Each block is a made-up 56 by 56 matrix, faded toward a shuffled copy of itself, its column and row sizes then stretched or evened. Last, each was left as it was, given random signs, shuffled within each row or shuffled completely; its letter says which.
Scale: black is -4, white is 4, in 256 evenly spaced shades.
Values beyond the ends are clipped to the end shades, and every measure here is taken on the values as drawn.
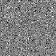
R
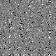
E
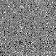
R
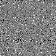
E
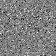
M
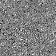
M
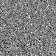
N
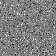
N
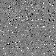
E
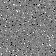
N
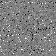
M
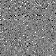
R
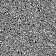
N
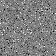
N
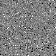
R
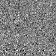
E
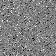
N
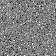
N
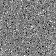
N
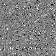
E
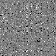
R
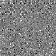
R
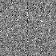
E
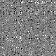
R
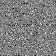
M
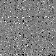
E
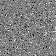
N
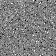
N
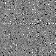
E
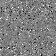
M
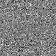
M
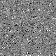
M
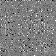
R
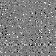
R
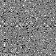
R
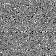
M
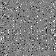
R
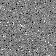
N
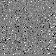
E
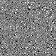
R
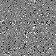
R
